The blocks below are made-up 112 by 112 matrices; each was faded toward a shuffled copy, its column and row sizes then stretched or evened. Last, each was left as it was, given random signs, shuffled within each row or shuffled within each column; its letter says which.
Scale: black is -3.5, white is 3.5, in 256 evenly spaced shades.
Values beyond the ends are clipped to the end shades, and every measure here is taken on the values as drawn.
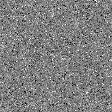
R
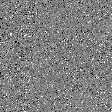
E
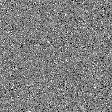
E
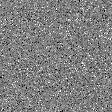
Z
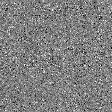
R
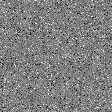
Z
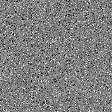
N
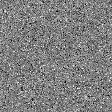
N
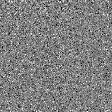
E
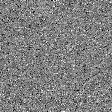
Z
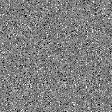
E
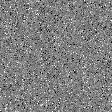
N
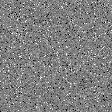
E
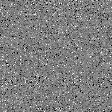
R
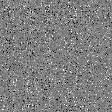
R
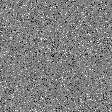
Z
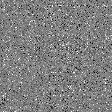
R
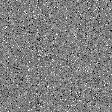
N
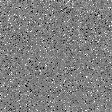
E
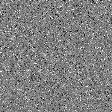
Z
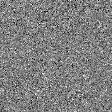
R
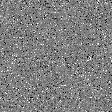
Z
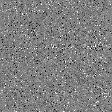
E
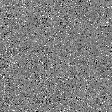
E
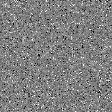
E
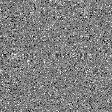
E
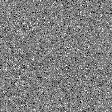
E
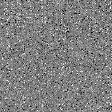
E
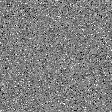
Z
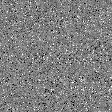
Z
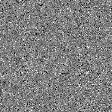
R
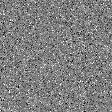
N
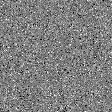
Z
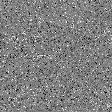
Z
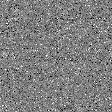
R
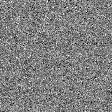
Z
